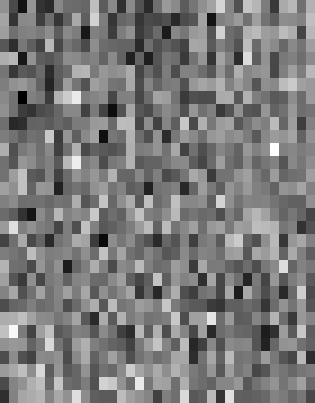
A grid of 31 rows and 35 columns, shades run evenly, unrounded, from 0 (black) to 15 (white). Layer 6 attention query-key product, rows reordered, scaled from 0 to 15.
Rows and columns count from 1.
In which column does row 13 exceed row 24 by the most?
9
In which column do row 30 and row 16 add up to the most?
12
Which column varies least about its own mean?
26
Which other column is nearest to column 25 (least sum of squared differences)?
35
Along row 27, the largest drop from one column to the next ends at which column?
22
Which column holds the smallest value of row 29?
29
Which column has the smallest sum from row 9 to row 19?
7
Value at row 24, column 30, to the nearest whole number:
3
